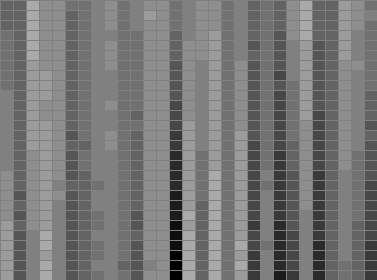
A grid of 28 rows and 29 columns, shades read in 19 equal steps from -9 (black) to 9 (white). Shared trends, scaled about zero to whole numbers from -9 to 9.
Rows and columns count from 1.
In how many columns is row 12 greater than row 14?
3
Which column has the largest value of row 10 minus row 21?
14
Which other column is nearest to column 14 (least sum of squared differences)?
22
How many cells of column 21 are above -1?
9
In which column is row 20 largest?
17
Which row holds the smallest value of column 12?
27
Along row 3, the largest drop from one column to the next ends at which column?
25
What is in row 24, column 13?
1
